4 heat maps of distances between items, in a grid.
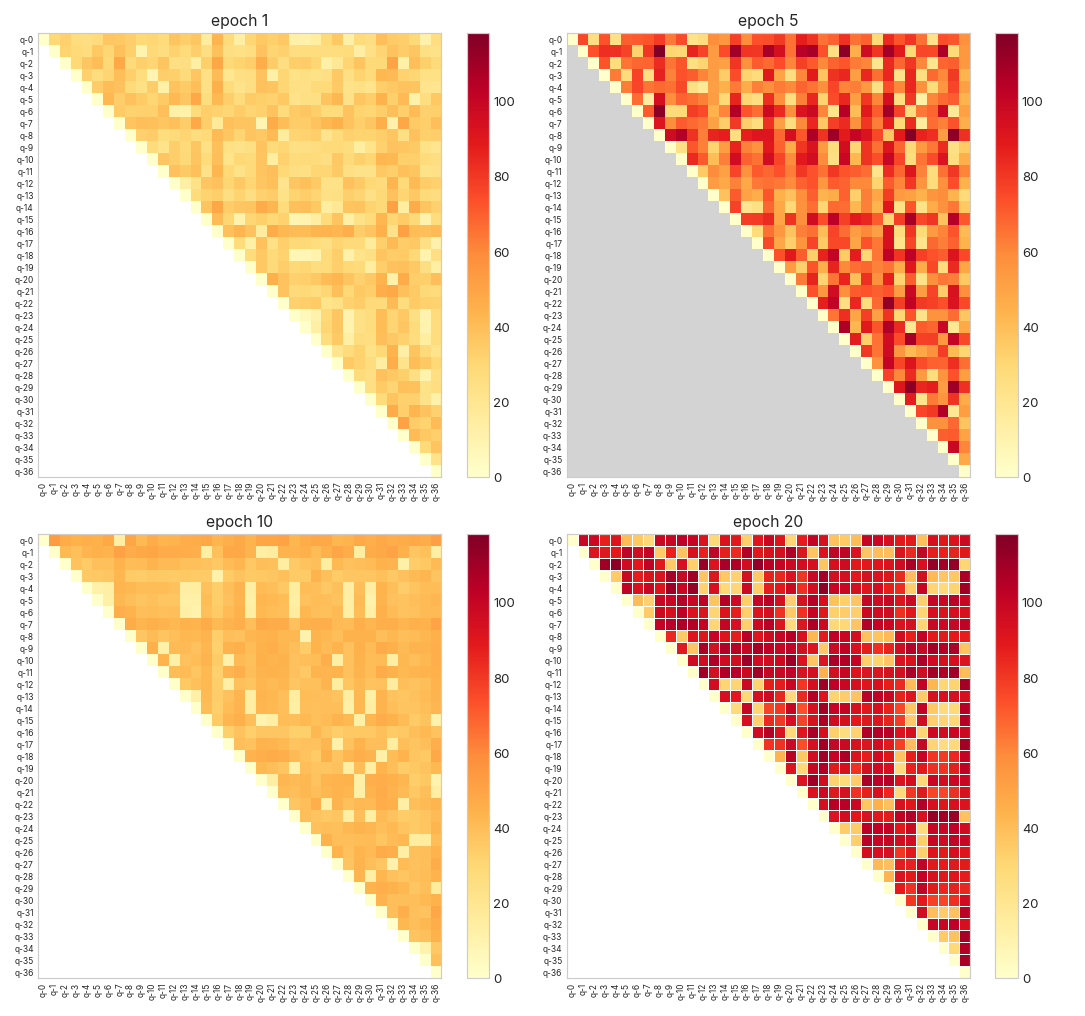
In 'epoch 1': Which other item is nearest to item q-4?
q-11
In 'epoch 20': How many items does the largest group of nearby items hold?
11
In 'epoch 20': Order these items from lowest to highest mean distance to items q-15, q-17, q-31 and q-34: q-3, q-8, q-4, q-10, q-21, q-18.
q-4, q-3, q-21, q-18, q-8, q-10
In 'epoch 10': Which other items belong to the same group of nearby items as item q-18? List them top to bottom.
q-31
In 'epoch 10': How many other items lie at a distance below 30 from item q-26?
3
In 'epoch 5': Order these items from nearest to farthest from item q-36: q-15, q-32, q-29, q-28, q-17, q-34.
q-32, q-17, q-28, q-34, q-15, q-29
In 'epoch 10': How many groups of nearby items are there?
10
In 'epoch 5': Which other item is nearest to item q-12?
q-4
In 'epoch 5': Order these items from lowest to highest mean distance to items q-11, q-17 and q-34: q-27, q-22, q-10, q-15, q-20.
q-20, q-15, q-27, q-22, q-10
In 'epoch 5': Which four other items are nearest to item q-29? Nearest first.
q-15, q-8, q-34, q-19
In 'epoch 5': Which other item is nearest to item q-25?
q-22
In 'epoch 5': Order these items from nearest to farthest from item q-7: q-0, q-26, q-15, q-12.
q-26, q-12, q-0, q-15
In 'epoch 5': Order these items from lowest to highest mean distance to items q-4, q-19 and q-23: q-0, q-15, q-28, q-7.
q-28, q-7, q-0, q-15
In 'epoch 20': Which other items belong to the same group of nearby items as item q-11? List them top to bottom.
q-2, q-9, q-23, q-36
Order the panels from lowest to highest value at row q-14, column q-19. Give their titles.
epoch 10, epoch 1, epoch 5, epoch 20
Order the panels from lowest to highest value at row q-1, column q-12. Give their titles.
epoch 1, epoch 10, epoch 5, epoch 20
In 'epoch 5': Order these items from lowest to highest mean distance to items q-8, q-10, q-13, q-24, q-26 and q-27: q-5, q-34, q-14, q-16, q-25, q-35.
q-35, q-14, q-16, q-5, q-34, q-25
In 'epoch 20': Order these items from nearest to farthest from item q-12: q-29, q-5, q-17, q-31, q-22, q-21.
q-17, q-31, q-21, q-29, q-22, q-5
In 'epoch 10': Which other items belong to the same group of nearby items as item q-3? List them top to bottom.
q-16
